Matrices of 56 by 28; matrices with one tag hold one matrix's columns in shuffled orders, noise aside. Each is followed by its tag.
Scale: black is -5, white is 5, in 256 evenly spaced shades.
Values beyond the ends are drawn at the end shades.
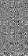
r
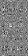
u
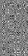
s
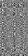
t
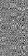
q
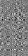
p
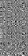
r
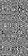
u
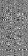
p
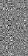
q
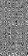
r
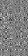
p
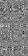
u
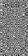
t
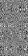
u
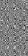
q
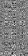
r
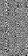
t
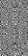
r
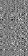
p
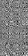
r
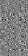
p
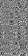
r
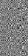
q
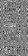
u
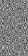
q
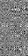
u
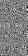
u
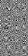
q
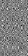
q
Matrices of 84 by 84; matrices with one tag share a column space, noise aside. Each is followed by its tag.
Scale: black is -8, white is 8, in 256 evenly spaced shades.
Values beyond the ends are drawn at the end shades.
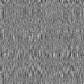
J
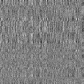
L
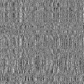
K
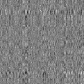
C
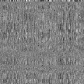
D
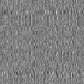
C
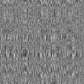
J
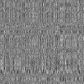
K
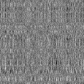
K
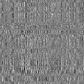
K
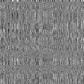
D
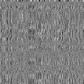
D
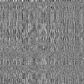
D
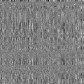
D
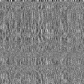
D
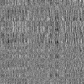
L
